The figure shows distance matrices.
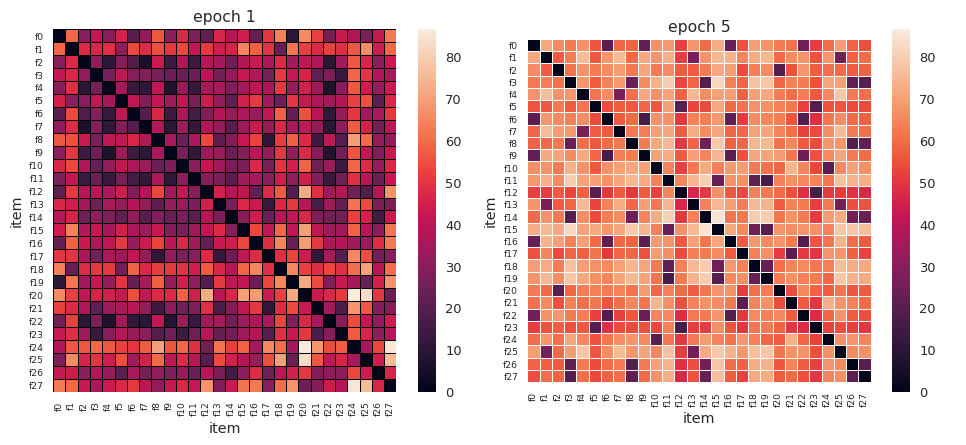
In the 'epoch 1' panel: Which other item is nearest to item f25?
f12
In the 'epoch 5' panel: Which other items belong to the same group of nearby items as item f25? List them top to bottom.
f1, f13
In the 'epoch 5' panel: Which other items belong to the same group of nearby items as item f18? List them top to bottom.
f11, f15, f19
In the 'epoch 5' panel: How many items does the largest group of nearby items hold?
5
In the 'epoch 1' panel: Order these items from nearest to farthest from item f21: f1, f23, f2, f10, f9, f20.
f23, f10, f9, f2, f20, f1
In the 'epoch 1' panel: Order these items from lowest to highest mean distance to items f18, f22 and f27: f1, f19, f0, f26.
f26, f1, f0, f19
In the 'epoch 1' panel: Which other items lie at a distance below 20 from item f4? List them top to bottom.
f2, f6, f7, f9, f11, f22
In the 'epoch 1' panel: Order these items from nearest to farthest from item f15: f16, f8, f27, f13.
f8, f13, f16, f27
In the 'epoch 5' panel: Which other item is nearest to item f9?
f6
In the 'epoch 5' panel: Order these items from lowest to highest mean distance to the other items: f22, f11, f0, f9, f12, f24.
f12, f22, f0, f9, f24, f11
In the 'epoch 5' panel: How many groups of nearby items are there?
9
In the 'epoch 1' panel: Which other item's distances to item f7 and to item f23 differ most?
f2
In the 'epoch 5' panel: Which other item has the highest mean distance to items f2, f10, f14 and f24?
f15
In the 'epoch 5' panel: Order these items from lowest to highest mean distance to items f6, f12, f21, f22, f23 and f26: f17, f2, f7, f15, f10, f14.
f17, f14, f7, f2, f10, f15
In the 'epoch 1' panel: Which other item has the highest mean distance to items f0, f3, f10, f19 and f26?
f20
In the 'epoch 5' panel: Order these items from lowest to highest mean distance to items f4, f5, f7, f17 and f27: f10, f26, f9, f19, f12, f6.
f12, f26, f6, f9, f10, f19
